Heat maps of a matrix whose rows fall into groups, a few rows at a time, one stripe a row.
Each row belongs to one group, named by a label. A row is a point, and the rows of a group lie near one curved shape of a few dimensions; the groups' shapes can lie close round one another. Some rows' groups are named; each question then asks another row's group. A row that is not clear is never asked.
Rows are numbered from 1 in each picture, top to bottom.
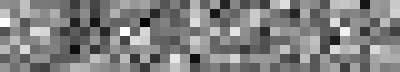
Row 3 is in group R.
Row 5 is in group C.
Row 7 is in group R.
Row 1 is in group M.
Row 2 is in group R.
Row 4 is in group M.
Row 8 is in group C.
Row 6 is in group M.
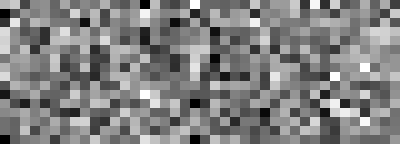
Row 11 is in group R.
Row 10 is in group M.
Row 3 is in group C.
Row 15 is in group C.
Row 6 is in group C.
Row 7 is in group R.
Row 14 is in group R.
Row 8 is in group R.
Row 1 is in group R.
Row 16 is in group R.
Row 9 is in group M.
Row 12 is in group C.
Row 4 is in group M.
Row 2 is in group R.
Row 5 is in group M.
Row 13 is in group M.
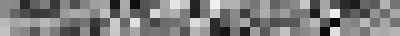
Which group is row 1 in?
R
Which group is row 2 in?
C
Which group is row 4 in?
M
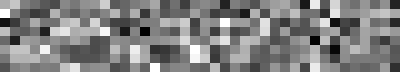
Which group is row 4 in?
M
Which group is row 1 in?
R
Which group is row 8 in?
R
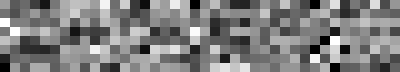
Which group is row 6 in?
C
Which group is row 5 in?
M
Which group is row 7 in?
R
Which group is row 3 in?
M
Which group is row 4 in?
C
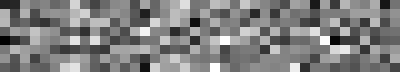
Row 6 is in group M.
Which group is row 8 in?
R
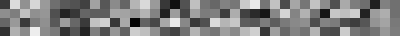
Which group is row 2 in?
M
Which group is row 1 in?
C
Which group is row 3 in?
R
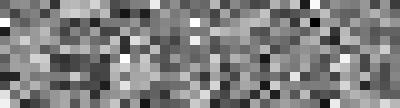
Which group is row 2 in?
M
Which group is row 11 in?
C
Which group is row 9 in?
R
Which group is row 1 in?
R
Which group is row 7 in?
M
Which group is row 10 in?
M
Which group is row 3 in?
R
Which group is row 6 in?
M
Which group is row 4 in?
M
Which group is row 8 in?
M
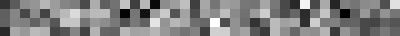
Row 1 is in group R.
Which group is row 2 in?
M
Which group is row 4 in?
M
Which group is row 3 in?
R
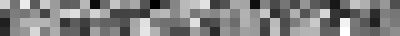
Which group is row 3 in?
C
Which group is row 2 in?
M
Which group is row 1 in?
C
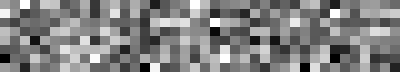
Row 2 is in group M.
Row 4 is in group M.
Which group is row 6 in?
M
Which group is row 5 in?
C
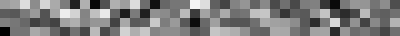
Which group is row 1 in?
C
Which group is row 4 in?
M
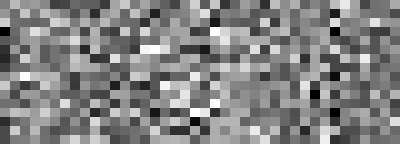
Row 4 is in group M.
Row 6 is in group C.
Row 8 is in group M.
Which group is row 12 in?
R
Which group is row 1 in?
M
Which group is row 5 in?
M
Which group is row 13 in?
C
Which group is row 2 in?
C
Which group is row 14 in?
R
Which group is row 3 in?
M
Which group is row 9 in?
C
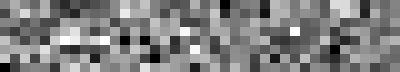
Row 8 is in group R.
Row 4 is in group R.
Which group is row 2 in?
M
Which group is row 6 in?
C
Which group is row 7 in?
C
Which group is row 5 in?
M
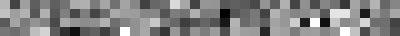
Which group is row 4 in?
M
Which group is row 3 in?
R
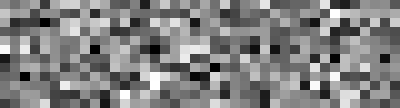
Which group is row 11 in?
M
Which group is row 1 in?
M
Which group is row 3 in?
C
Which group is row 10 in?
R
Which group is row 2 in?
M
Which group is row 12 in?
M
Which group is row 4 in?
M
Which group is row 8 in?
R
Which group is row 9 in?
C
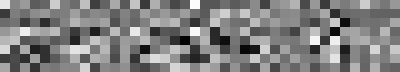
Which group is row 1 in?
R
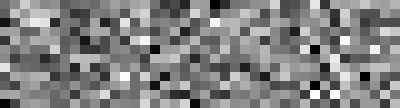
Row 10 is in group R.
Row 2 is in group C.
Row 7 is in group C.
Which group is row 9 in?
M
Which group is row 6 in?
R
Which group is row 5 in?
C
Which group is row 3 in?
M
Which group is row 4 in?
R
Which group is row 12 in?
R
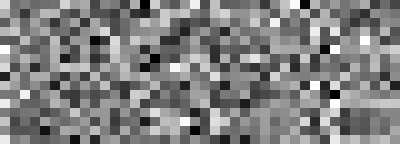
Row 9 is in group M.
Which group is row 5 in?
R
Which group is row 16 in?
M
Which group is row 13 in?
C
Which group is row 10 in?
R
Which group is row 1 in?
R
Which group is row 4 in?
R
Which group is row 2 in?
R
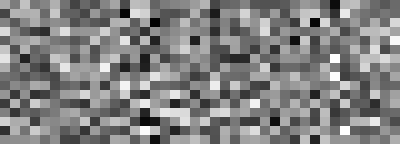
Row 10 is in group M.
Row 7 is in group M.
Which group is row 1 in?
C
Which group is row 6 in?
C
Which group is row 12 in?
C
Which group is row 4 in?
M
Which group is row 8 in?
M
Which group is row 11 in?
C
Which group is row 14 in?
C
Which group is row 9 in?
C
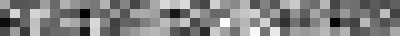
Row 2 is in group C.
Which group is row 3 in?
M
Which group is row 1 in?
R
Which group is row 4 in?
C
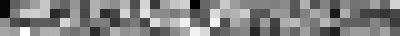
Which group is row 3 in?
R
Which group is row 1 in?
R
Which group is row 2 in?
M
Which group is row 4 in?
C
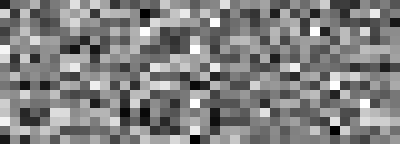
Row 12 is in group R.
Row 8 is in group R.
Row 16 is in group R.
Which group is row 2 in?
C
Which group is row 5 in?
C
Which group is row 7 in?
C
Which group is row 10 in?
C
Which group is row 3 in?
R
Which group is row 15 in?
C
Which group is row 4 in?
R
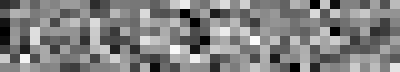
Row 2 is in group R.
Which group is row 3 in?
R
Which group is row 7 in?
C
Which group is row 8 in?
R
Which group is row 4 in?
M
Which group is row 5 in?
C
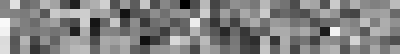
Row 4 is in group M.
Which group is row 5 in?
C
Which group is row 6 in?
C
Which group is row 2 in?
M
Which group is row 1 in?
R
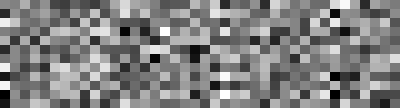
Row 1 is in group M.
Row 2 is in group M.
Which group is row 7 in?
R
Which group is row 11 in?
M
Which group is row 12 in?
M
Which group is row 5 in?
C
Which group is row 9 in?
M
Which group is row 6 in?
C
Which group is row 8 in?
M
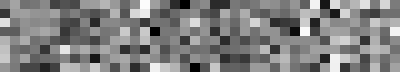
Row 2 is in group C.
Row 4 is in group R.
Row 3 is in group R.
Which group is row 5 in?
M
